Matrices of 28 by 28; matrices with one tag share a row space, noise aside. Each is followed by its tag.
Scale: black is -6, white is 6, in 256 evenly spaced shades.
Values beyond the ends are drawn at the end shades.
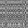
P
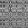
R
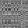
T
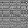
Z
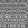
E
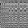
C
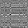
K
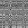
R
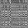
K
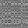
T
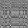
K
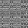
Z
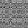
R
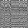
K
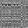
T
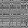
Z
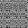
E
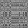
K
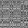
Z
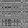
T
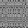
P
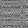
T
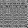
E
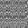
E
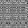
E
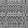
P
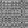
T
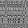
P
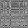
K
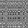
P
